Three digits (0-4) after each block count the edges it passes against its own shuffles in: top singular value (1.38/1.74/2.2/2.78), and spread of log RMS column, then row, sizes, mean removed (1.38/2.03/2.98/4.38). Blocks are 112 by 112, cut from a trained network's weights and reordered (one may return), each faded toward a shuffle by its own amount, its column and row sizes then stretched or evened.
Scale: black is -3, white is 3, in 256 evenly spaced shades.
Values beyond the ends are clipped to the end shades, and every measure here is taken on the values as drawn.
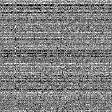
4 2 3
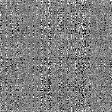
1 4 1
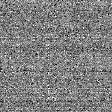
1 1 1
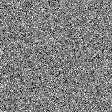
1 0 0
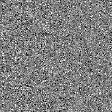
1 2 0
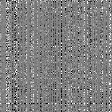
3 4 2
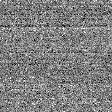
1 1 1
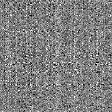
2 2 2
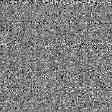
1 1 3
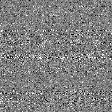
1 1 3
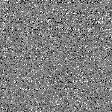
0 0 2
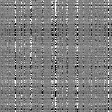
4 4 1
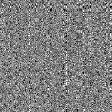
3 2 0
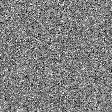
0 0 0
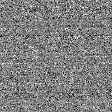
0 0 2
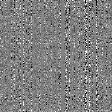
0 4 1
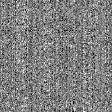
2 2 0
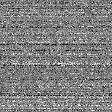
3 1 3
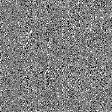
1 3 1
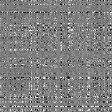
3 3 4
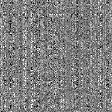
2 3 1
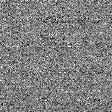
0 1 2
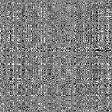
3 3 3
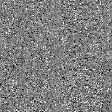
1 2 1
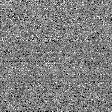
0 0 2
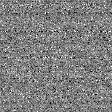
0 0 2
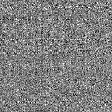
2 0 2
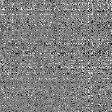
1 3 3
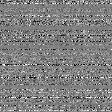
1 0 4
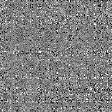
0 3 2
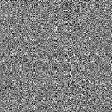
3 2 1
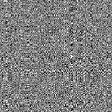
3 2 2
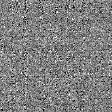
0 2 1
